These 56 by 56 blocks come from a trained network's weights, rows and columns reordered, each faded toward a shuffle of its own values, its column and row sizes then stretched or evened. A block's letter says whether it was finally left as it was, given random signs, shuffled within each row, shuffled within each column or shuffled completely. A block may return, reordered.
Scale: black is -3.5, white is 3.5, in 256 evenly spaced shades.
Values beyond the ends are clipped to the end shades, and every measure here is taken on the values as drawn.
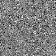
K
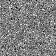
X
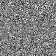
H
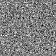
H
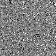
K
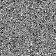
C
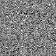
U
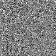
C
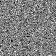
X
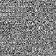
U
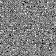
H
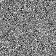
H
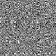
U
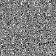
K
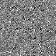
K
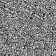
H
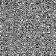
U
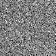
C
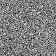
X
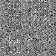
U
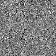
K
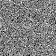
X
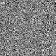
U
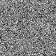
H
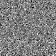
H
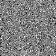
C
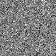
C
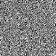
K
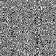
U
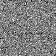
C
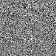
K
